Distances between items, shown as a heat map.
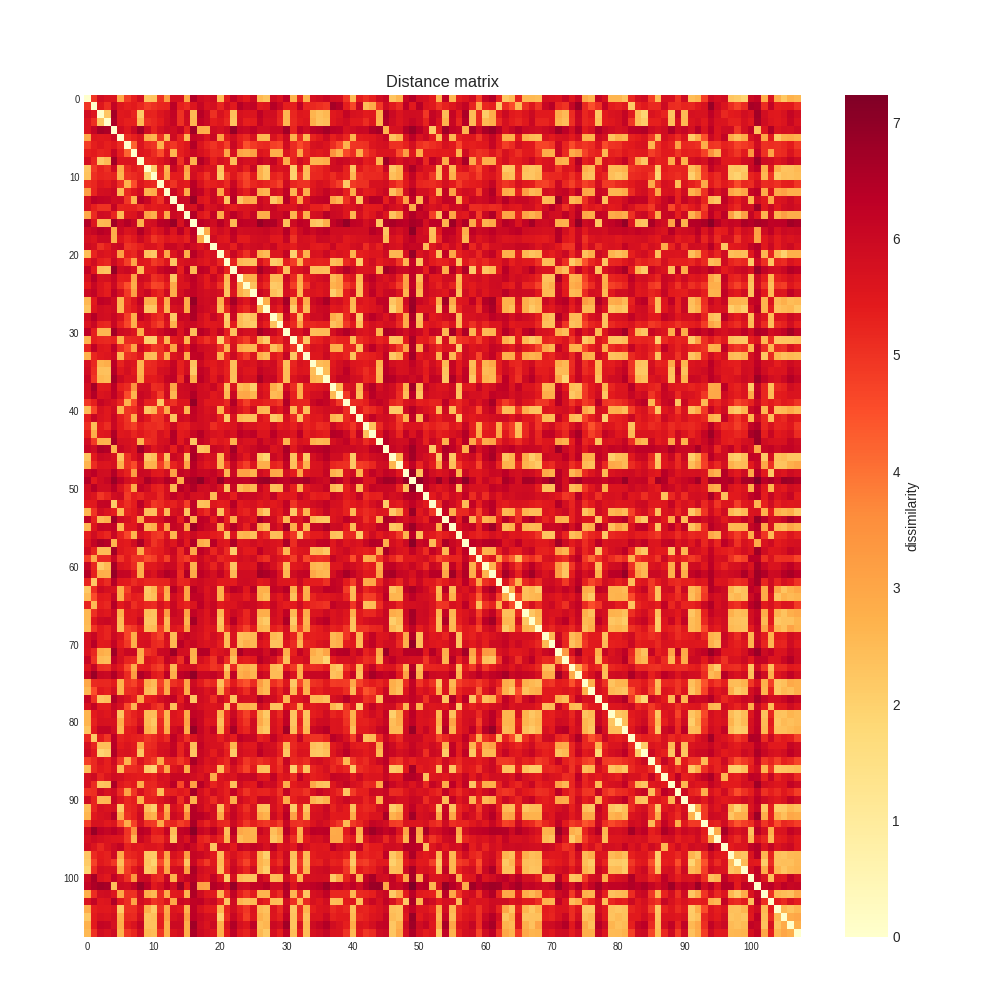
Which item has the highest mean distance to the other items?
49
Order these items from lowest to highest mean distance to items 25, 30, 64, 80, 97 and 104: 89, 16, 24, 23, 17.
24, 23, 89, 16, 17
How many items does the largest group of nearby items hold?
37
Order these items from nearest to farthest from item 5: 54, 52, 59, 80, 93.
80, 93, 59, 52, 54
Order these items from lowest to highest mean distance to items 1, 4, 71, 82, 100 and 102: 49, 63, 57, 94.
63, 57, 94, 49
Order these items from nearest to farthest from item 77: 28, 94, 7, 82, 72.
72, 82, 7, 28, 94
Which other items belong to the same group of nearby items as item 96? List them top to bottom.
19, 51, 87
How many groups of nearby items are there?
8
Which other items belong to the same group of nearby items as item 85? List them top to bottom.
6, 11, 39, 89, 93
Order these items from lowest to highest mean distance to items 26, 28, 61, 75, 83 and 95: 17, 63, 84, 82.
84, 63, 82, 17
